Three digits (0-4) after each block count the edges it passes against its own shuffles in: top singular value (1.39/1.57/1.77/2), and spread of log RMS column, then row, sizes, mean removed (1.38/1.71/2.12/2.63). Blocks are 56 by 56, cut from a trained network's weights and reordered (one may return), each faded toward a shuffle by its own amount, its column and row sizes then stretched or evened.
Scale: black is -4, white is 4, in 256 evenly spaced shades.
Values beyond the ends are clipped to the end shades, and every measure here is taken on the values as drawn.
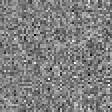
3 1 0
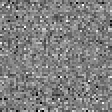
0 1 3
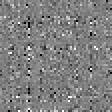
1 3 3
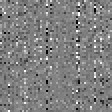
2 4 0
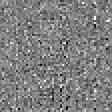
2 3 0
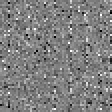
0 3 0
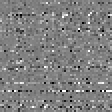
2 1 4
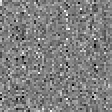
1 3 0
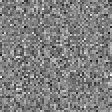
3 1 2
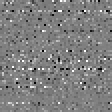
0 0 4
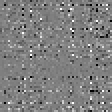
1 3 4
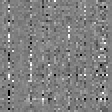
3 4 1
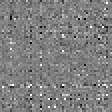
0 3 3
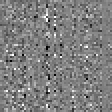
0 4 2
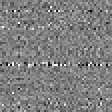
4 1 3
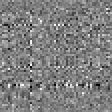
4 2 3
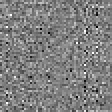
3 3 0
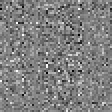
1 4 2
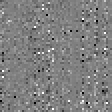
0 4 1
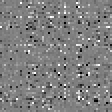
2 4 3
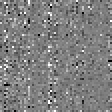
0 4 2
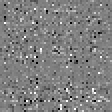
0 3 3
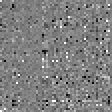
1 3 2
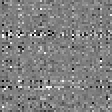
2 3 4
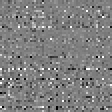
2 2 4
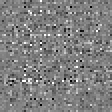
0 2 4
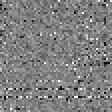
3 1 3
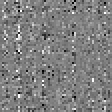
0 4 2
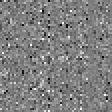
0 3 1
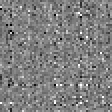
0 2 2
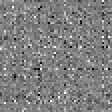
0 3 3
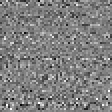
2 0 4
